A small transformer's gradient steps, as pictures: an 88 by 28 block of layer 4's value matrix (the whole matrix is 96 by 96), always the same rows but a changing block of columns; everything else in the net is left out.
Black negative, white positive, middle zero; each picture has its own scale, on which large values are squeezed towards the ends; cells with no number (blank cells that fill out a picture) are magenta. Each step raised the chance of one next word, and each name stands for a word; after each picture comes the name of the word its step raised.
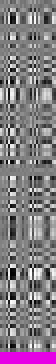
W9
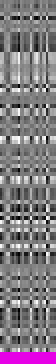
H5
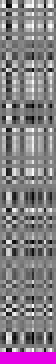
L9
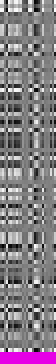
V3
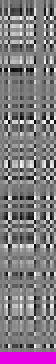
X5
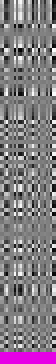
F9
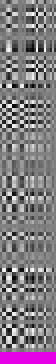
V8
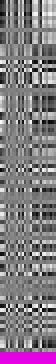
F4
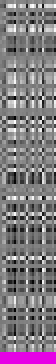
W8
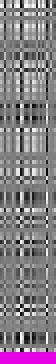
L9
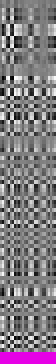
F9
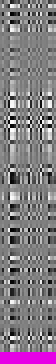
W8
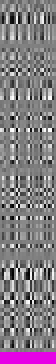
W9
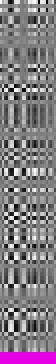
V3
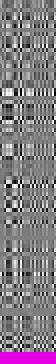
F9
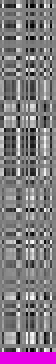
L9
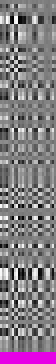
W9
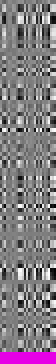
W9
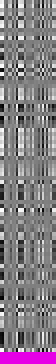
L9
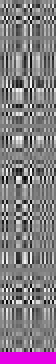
H5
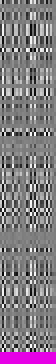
F9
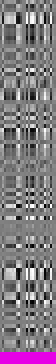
W9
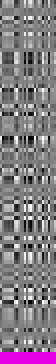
H5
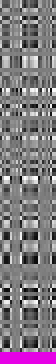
H5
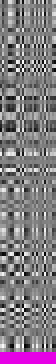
F4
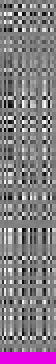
W8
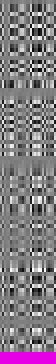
V8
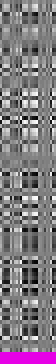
W8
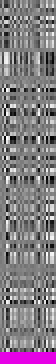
H5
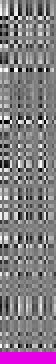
X5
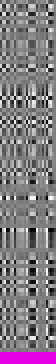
W8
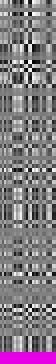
F4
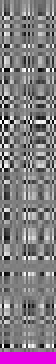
X5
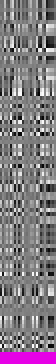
F9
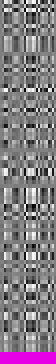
V3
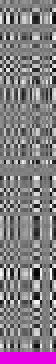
W9
